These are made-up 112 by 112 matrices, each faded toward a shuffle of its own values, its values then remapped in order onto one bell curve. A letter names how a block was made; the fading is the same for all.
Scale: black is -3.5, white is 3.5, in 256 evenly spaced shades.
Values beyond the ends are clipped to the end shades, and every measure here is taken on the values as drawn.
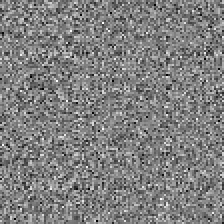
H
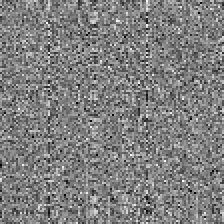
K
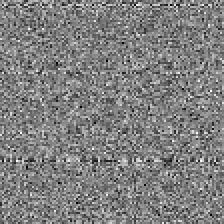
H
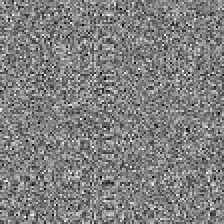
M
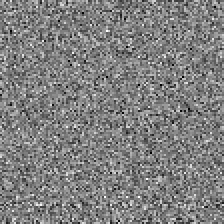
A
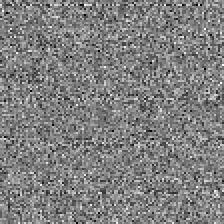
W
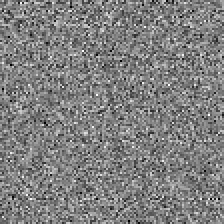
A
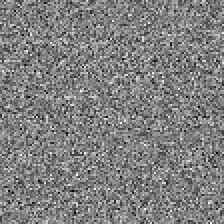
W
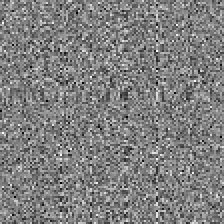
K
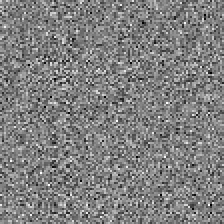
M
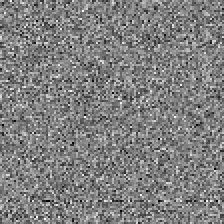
A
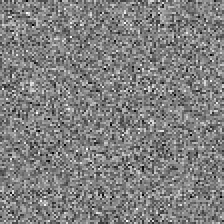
A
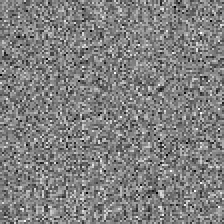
K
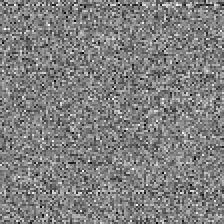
A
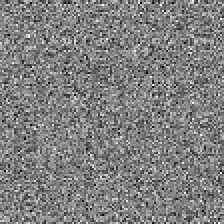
M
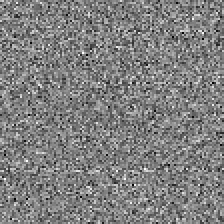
A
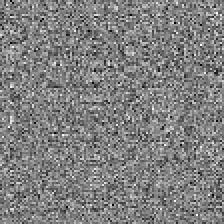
M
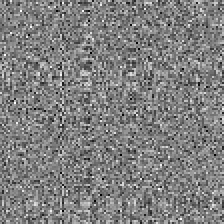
H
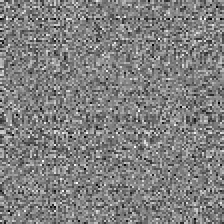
H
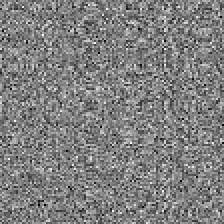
M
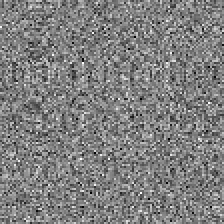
M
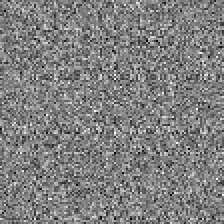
H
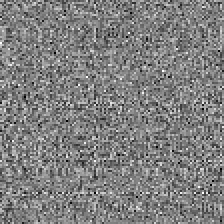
H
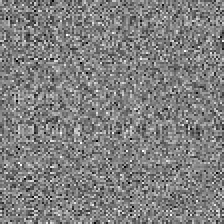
M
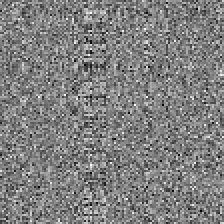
K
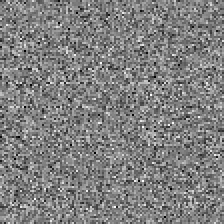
A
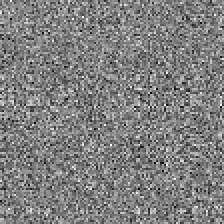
M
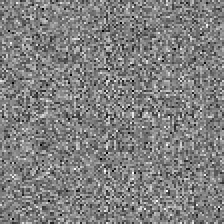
H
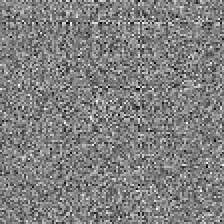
H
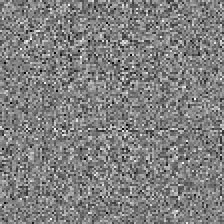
H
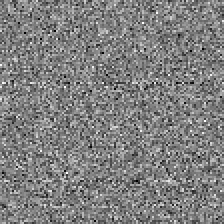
A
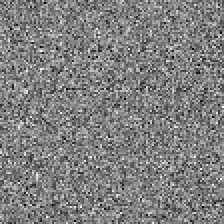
A
